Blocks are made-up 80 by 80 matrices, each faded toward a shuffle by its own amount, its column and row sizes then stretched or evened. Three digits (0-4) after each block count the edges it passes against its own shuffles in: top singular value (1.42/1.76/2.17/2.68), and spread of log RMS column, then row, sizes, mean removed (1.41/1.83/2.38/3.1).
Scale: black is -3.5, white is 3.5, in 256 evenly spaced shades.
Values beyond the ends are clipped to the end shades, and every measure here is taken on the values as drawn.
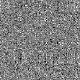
2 2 2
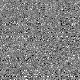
2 0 3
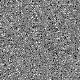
0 2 0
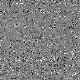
0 2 3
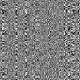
4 4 1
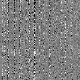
3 4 0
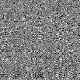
2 1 2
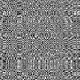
4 3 2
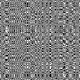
4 4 2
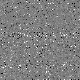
0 1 2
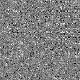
2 0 2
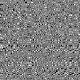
3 0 3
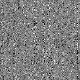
1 3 1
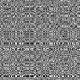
4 0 4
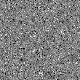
1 1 0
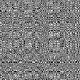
4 1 3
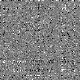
2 2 2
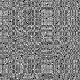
4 0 0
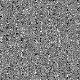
0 3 0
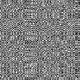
4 2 0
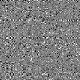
3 1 2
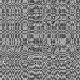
4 1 0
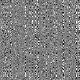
3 4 0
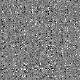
1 3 2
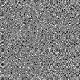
3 1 0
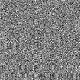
3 1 0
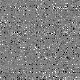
1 2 3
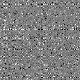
3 1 3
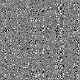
2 3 2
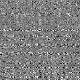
2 0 4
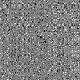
3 0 0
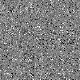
0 2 2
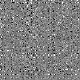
1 3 3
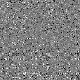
2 0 2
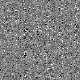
1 3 1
